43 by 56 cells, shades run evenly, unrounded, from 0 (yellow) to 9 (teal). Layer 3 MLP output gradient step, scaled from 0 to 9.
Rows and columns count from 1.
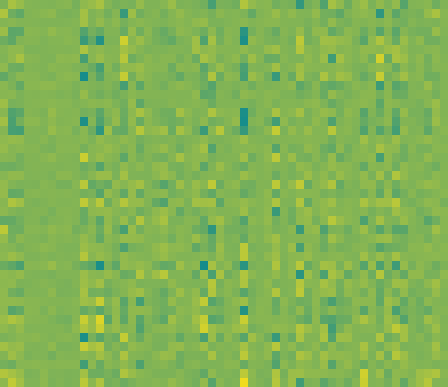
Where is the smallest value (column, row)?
31, 43
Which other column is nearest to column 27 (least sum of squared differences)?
41
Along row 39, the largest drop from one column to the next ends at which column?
11
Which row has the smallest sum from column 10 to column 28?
37
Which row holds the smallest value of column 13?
36
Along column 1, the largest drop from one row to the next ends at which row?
26
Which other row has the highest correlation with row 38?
9
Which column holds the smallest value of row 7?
48
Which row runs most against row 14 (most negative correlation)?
29
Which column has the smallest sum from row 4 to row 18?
38
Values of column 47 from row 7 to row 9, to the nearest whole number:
5 4 5
